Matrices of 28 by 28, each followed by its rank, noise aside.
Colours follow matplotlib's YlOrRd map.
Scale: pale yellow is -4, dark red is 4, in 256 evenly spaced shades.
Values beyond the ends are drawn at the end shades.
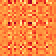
two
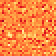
six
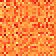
four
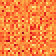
four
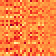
three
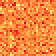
six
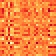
two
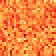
six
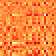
two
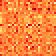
four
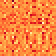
four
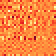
three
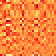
three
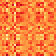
two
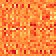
four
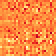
four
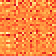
three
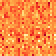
six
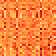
three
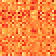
three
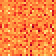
four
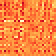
three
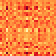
two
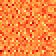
six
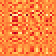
two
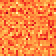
six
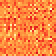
four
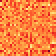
six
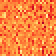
six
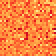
six
